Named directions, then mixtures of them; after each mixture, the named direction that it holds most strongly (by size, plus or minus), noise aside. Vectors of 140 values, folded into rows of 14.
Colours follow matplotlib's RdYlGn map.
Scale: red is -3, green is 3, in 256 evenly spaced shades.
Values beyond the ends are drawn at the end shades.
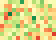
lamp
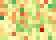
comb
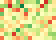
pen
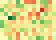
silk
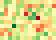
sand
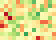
silk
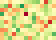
pen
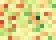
sand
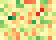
silk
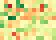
silk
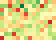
pen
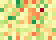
silk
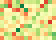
pen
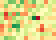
sand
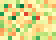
sand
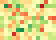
comb
